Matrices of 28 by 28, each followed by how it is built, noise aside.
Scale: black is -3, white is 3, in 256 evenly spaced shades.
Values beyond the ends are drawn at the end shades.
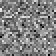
repeating columns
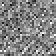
Hankel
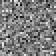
noise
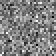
noise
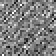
Hankel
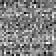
blocks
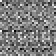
repeating columns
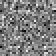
noise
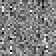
uneven columns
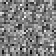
repeating columns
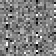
uneven columns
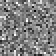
noise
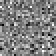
low rank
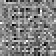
blocks
